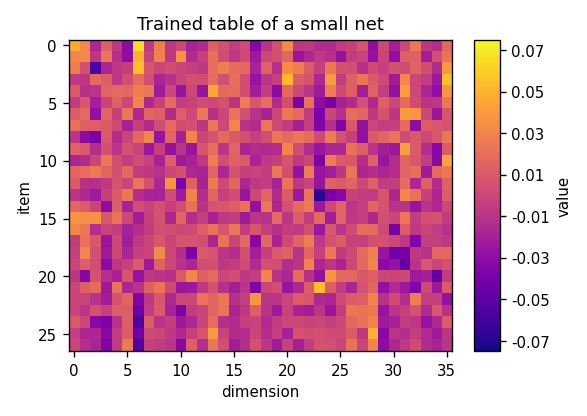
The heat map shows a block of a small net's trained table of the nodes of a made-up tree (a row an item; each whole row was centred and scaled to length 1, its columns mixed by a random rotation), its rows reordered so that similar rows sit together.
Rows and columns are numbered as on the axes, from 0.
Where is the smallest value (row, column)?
13, 23
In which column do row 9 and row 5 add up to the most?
31
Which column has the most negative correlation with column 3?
28
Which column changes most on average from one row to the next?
24
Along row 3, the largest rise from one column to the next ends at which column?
35
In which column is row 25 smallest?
6
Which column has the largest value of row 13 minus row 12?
32
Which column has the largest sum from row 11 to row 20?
22
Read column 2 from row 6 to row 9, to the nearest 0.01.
-0.03 0.01 -0.04 -0.01
